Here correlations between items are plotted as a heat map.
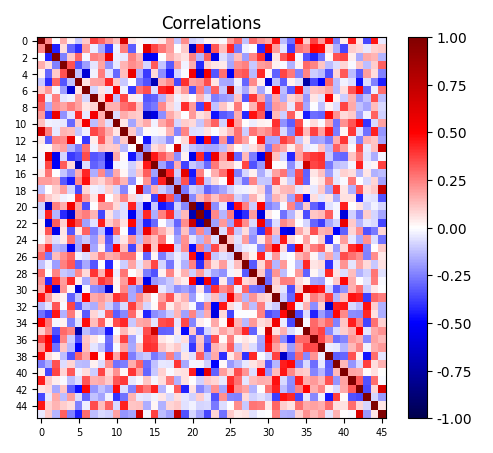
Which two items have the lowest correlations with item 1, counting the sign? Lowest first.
20, 22
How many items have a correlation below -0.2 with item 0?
3
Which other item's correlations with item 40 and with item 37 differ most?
22
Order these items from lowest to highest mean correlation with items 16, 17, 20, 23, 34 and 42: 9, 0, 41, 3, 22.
9, 3, 22, 0, 41
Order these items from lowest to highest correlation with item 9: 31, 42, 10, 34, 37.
37, 42, 10, 34, 31
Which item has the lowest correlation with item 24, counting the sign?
38
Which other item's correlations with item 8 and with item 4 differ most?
6
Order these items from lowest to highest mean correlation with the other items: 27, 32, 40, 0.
27, 32, 40, 0
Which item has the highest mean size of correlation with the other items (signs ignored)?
14
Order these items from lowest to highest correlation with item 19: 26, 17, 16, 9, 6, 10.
26, 9, 10, 6, 17, 16
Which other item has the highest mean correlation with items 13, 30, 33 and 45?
18
